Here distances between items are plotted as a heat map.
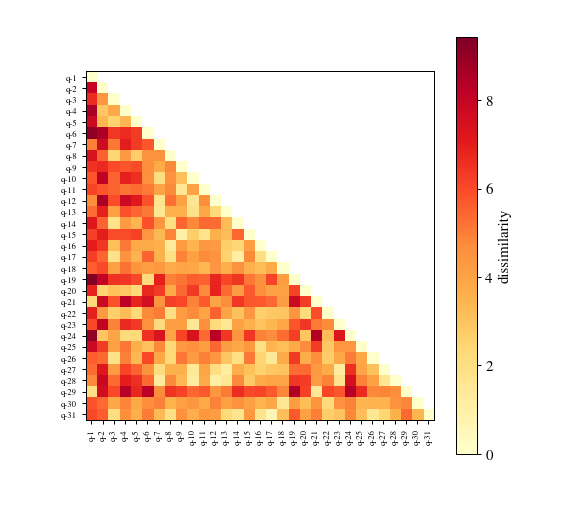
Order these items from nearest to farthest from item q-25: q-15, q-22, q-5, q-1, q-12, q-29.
q-22, q-5, q-15, q-12, q-29, q-1
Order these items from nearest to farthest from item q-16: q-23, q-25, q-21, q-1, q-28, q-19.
q-25, q-23, q-28, q-19, q-21, q-1
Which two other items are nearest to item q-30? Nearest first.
q-18, q-22
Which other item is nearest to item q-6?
q-19
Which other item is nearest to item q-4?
q-24
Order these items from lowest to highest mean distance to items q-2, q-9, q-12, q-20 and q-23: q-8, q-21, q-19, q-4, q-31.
q-31, q-8, q-4, q-21, q-19
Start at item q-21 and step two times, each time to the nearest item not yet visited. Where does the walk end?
q-1
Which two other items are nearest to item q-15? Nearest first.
q-9, q-11
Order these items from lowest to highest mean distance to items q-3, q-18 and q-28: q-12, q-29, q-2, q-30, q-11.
q-30, q-12, q-11, q-29, q-2
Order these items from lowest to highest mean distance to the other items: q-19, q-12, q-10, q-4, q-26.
q-26, q-10, q-12, q-4, q-19
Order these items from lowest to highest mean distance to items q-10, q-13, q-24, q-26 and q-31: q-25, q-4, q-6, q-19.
q-25, q-4, q-6, q-19
